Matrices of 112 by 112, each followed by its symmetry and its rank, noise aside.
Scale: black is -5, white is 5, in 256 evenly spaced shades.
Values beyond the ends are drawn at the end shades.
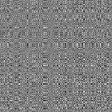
antisymmetric, rank four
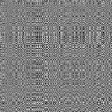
no symmetry, rank three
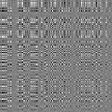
no symmetry, rank two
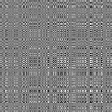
no symmetry, rank two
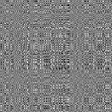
no symmetry, rank four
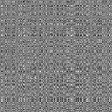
no symmetry, rank three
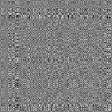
no symmetry, rank four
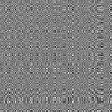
no symmetry, rank two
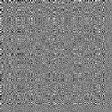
antisymmetric, rank four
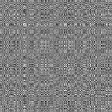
symmetric, rank three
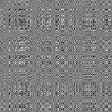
symmetric, rank three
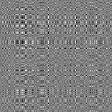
no symmetry, rank two
